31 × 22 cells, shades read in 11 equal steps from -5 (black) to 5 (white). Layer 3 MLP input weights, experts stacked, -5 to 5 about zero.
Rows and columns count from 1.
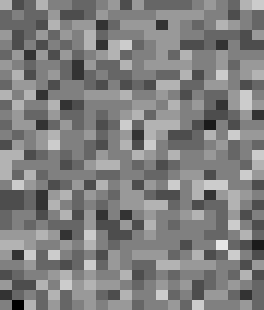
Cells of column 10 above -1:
21
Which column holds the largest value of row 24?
8
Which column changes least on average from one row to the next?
7
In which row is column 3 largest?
26
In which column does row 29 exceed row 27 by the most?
6
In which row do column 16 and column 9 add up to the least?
5
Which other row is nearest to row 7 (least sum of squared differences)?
2
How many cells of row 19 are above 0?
10
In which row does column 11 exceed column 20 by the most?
13
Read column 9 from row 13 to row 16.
-2 -1 -2 1
